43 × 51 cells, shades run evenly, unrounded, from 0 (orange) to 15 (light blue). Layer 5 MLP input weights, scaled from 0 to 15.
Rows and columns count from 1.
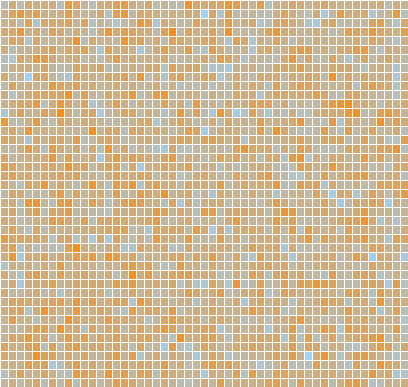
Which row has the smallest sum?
4
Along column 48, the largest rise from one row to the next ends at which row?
35
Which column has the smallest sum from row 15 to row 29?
15
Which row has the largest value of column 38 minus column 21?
37
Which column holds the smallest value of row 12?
44
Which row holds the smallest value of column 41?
40
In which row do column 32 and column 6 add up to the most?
5
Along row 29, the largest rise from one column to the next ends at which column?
3
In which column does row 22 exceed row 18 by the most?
42
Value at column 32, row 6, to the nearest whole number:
12
